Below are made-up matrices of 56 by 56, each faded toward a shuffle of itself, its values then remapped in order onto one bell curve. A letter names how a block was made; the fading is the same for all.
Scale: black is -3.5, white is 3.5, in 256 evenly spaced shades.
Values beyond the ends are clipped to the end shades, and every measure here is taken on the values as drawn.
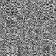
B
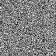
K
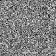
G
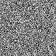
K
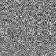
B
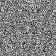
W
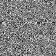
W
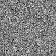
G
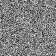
K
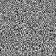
B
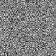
B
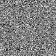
W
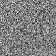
G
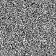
G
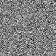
G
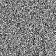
K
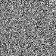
W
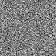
G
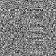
B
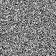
K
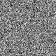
K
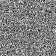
W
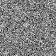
K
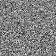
W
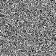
W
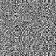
B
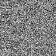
G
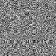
B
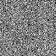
K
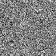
G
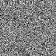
G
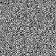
B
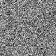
G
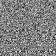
W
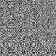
B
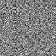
B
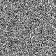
G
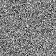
K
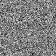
K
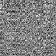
B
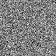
K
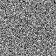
K
